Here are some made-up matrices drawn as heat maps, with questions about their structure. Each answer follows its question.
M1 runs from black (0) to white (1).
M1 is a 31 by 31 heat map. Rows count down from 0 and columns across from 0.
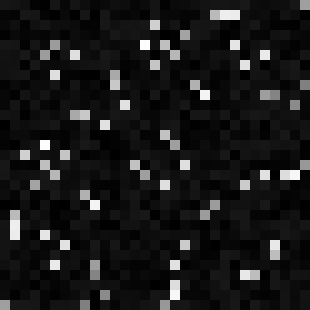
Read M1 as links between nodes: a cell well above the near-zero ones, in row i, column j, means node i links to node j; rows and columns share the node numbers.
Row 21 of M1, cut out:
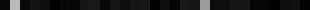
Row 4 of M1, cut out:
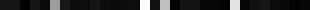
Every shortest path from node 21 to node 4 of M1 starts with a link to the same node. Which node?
node 1
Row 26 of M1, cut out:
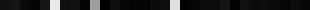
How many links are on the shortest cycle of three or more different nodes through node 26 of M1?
3
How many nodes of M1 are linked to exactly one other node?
9
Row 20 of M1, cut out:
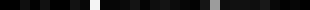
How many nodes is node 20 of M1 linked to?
2
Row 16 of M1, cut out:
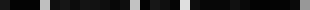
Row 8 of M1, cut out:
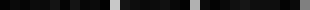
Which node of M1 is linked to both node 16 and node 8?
node 30
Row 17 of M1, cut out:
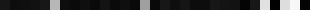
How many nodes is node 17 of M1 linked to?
5
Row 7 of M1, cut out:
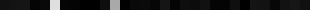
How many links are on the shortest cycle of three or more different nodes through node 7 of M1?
7
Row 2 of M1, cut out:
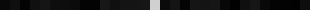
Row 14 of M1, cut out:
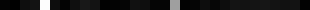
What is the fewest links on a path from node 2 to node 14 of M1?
7
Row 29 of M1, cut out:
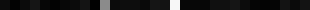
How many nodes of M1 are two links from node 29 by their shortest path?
5
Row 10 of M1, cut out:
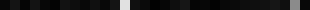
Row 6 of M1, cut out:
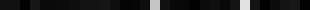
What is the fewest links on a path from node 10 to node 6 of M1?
7
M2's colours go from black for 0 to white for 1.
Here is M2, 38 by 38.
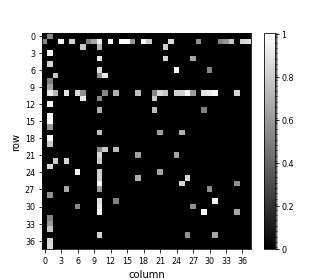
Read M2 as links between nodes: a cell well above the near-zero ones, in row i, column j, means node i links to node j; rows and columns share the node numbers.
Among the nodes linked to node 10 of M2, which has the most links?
node 1
